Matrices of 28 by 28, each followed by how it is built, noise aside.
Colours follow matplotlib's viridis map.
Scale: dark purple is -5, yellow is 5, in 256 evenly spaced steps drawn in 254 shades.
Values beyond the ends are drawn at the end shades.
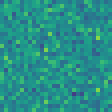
repeating rows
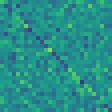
diagonal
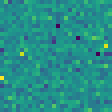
sparse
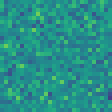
noise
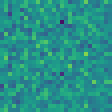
repeating rows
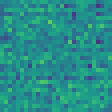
blocks
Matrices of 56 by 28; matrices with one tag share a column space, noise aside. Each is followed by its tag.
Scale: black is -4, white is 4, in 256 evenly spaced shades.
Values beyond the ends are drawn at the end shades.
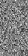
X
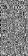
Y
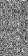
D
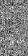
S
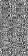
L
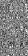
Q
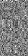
D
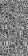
Q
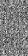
S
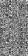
L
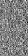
D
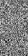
S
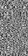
Y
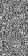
Q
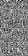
D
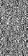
S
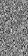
X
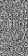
D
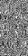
Q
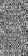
X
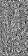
D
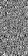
Y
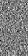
X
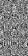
Q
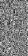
D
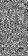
D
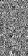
Y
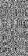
D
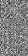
L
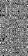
L
